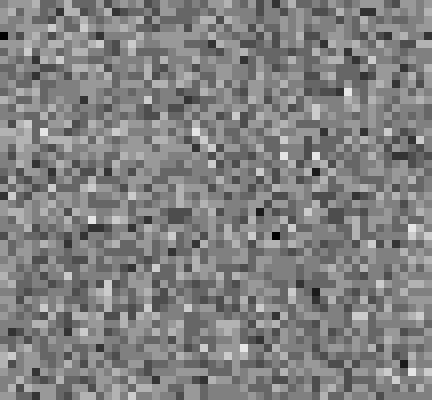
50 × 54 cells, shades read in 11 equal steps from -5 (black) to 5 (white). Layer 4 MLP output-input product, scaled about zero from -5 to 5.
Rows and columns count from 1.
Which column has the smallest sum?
35
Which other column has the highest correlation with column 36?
20
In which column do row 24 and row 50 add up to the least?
5
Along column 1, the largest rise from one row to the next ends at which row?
6
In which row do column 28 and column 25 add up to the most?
17
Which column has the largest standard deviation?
40
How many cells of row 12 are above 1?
4
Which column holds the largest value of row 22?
33
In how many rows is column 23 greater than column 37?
22
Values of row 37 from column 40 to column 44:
-4 1 1 1 -1
